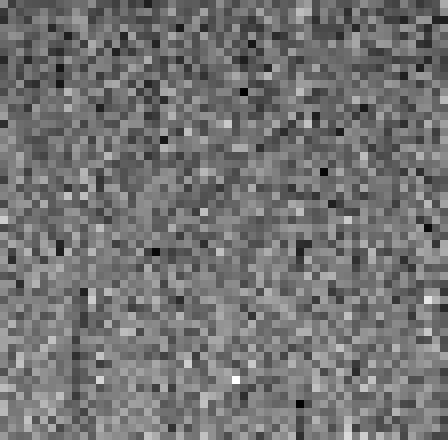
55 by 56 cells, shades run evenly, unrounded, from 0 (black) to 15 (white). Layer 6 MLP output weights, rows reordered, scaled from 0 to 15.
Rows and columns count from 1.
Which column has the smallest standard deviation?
25
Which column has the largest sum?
44
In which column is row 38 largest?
54
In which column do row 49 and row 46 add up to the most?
24
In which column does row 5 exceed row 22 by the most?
53
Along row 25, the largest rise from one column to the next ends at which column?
11
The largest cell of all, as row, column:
48, 30
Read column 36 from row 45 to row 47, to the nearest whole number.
4 8 8
